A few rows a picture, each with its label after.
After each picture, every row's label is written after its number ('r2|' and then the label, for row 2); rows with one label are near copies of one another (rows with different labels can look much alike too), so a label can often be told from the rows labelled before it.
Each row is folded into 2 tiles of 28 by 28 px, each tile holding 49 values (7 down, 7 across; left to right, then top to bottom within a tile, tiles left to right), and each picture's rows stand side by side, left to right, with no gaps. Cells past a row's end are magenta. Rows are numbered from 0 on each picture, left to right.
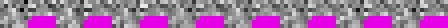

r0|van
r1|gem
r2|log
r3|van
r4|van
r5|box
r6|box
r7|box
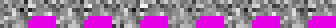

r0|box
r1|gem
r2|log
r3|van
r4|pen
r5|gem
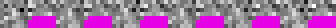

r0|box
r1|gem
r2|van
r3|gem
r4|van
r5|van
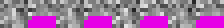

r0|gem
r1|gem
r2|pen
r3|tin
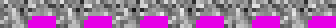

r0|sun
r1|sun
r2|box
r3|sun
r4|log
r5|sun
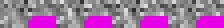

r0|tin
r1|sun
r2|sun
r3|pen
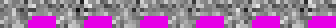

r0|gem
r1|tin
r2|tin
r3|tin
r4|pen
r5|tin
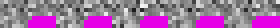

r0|pen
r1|pen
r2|log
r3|box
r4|van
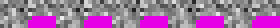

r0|pen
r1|box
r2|tin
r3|van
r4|pen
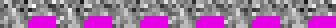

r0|van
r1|sun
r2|van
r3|sun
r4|gem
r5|van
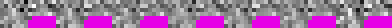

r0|van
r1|log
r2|pen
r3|van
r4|log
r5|box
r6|sun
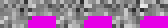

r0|tin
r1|tin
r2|log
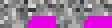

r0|gem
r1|van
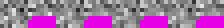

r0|pen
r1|tin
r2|box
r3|tin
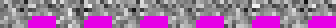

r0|van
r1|gem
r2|box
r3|pen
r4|log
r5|van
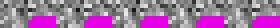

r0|gem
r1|pen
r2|sun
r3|sun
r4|gem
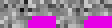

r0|tin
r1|log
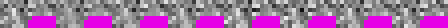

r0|sun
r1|van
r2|van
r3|sun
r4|gem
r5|pen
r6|sun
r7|pen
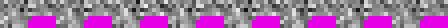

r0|tin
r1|gem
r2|van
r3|log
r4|van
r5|gem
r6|box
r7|tin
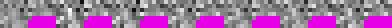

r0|tin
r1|sun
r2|tin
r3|pen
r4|box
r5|van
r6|pen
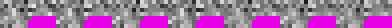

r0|van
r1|gem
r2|tin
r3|gem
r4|van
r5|tin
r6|tin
